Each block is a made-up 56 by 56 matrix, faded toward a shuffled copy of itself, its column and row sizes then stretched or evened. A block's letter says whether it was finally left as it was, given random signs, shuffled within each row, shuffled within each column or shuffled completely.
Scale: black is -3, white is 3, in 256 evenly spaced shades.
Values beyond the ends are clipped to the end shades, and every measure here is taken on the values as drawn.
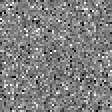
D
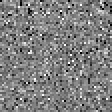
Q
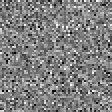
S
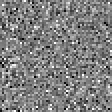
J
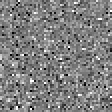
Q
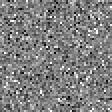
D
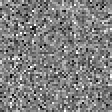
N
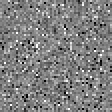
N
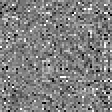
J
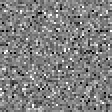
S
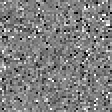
Q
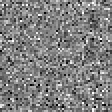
Q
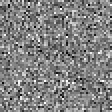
Q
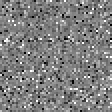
S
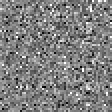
J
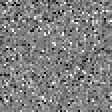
S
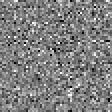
J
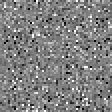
Q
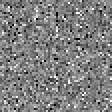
N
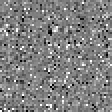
Q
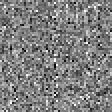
N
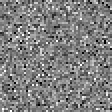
D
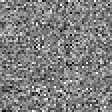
J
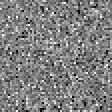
N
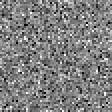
D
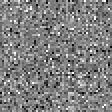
J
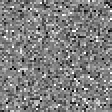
S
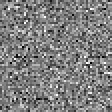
Q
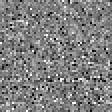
S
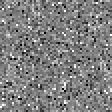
D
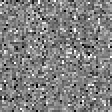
Q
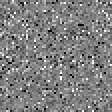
Q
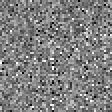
N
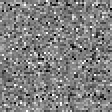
S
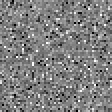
D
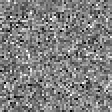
S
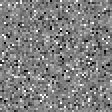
D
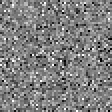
Q
